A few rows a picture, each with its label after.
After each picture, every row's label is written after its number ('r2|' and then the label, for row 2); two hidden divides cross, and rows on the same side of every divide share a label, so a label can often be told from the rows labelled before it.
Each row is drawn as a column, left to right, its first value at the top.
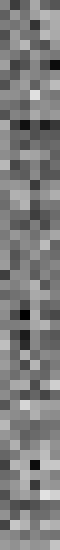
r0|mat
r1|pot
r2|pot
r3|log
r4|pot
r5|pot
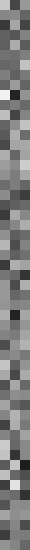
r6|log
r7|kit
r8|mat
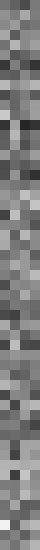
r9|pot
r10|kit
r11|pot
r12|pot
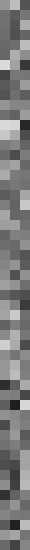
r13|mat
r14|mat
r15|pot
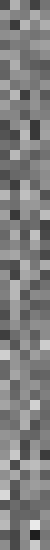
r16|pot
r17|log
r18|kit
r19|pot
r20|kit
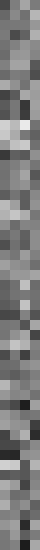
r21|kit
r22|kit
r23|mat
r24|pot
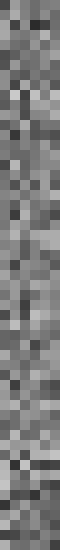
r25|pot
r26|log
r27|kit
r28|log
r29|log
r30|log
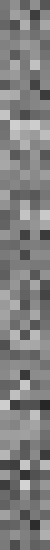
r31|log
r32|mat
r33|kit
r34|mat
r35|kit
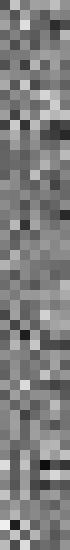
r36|pot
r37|mat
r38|pot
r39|mat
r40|log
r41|log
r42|log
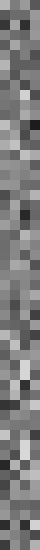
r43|mat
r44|kit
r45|log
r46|pot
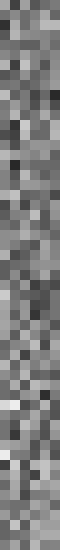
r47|log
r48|pot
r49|mat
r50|kit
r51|pot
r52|kit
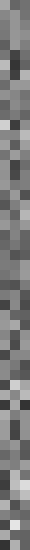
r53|mat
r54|pot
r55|kit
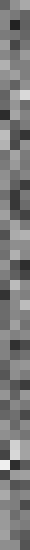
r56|kit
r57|log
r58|log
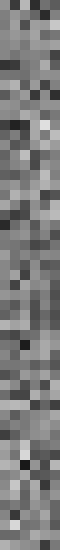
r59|pot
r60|pot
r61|log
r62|kit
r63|mat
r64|kit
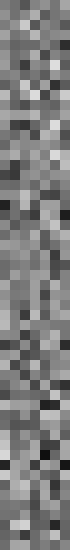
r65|log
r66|pot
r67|pot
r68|log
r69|kit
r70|mat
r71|log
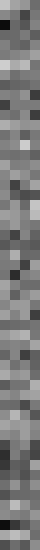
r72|mat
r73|mat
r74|mat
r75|kit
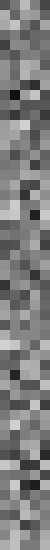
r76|kit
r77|kit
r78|mat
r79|log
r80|kit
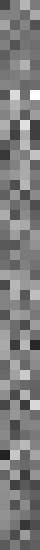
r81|kit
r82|log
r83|mat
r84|log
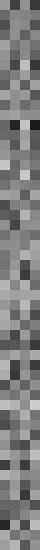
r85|log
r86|pot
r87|mat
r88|pot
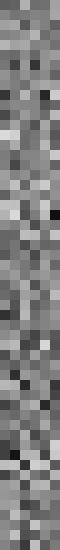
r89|kit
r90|kit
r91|log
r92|pot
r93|kit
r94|log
